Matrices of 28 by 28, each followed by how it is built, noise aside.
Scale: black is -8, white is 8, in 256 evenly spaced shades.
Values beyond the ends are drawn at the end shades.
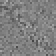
banded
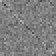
diagonal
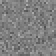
noise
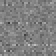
uneven rows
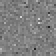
sparse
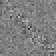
banded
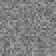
noise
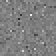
sparse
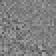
lower triangular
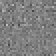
uneven rows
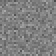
repeating rows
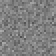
noise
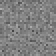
repeating columns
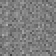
repeating rows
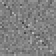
diagonal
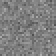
noise
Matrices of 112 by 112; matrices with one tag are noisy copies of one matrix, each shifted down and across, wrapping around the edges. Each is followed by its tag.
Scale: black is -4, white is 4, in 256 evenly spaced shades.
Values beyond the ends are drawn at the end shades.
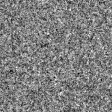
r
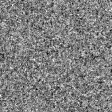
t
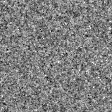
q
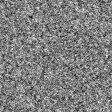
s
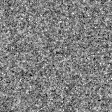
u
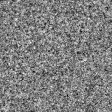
u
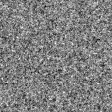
t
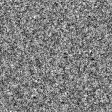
q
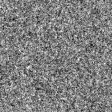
r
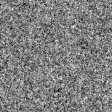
r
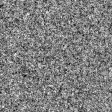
r
